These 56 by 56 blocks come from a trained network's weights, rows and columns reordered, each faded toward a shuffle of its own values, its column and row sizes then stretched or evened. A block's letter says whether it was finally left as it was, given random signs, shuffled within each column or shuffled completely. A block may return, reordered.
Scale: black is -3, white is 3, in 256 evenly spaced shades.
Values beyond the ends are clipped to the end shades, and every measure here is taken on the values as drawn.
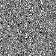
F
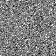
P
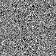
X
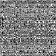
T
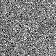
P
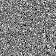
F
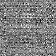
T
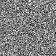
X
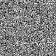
X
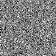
X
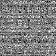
T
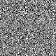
X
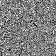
P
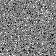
P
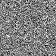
F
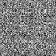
T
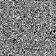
X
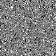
X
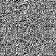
T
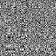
T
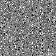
F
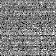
T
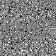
X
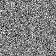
F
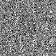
X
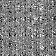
T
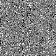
F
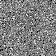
P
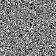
X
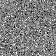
P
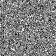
P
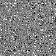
X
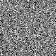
F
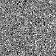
F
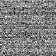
T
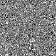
X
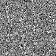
F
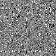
X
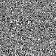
X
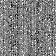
F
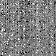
T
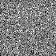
F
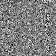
F
